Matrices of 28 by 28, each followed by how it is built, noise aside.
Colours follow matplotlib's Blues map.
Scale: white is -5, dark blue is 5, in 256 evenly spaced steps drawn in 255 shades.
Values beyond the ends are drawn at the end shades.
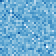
diagonal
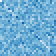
diagonal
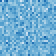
low rank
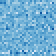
uneven rows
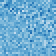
upper triangular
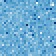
sparse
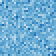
diagonal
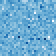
sparse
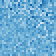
upper triangular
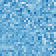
upper triangular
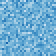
noise
